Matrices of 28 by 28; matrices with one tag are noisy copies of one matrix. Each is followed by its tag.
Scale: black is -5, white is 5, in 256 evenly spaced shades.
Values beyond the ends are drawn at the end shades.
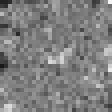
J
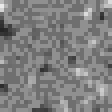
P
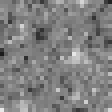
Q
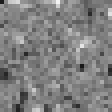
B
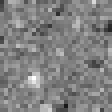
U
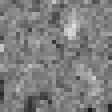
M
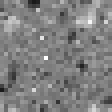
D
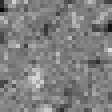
U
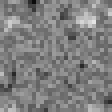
D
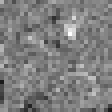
M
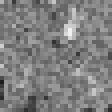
M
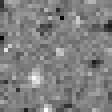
U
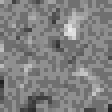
M
